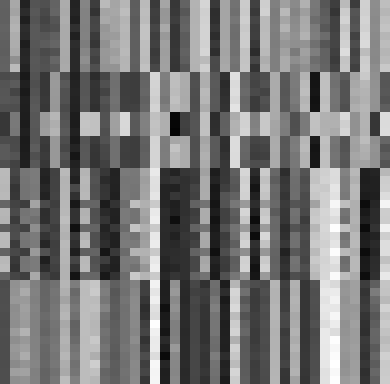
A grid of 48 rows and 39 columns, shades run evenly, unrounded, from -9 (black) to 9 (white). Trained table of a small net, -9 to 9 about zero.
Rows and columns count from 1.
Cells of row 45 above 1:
14
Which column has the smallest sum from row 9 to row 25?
8
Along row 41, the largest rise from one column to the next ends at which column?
16
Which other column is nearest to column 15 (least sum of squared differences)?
27
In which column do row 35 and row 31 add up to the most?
34
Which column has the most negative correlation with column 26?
1
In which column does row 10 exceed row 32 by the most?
37
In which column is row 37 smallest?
17
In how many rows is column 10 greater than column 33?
3
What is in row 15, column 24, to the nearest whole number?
3
